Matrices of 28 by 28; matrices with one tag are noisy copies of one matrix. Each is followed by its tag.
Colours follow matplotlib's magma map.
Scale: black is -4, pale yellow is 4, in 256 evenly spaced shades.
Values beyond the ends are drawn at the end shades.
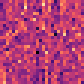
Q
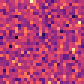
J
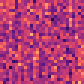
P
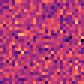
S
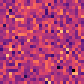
S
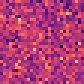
S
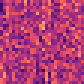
Q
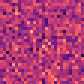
J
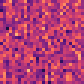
Q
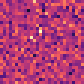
J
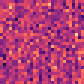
P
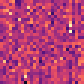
P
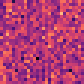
Q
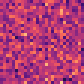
S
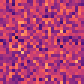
S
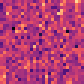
Q
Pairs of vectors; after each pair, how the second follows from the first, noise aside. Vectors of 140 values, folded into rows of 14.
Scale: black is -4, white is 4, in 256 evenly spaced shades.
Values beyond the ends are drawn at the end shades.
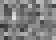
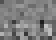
reversed, negated, partly zeroed.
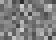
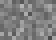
shrunk.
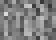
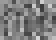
negated.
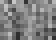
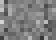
reversed, negated, partly zeroed.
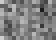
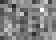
negated.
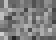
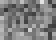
reversed, negated.
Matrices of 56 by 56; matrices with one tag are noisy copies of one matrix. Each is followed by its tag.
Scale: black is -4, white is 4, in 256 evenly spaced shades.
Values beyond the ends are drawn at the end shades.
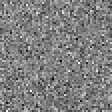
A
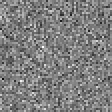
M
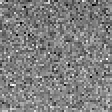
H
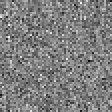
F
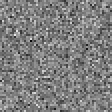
M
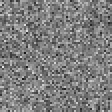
F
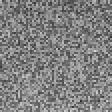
H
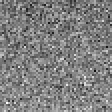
H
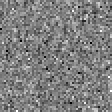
A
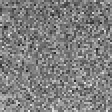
H
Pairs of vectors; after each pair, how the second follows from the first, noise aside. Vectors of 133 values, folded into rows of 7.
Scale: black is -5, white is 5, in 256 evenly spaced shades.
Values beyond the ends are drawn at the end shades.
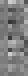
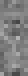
reversed, negated, shrunk.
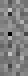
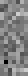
shuffled.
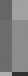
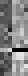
wrapped around, scaled up.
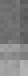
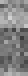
wrapped around.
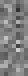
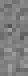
reversed, negated, shrunk.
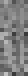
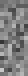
shuffled.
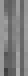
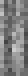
wrapped around, negated.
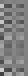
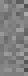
reversed, negated, shrunk.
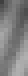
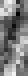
wrapped around, scaled up.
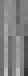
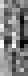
wrapped around, scaled up.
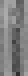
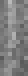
reversed, negated, shrunk.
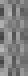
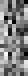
wrapped around, scaled up.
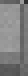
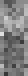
wrapped around, negated.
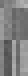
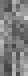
wrapped around.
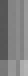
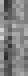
wrapped around.
